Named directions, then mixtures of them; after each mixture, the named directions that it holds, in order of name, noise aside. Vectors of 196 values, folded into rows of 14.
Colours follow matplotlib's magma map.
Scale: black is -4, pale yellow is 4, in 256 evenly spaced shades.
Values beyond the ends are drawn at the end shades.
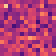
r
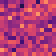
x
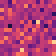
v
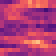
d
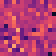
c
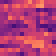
d, r.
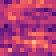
c, d.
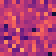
c.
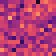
x.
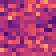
d, x.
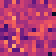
c.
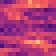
d.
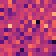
v.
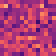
r.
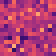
c, x.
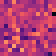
c.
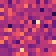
v.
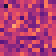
r.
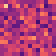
r.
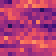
d, v.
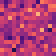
c, x.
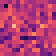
c, r.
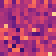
c.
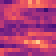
d.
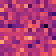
r, v.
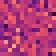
c, r.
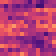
d, r.
